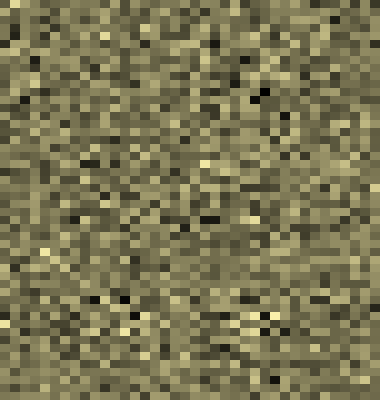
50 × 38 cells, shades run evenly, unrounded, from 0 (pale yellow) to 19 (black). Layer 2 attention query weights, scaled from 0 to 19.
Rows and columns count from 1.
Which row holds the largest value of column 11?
25
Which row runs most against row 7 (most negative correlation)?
22
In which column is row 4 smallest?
15
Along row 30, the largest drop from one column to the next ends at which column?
28
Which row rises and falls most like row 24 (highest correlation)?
46
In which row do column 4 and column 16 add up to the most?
8
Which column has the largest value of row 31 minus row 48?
9
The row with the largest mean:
29
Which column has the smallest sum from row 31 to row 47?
26
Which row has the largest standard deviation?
40
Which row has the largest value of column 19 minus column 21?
21
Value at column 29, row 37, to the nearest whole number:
13
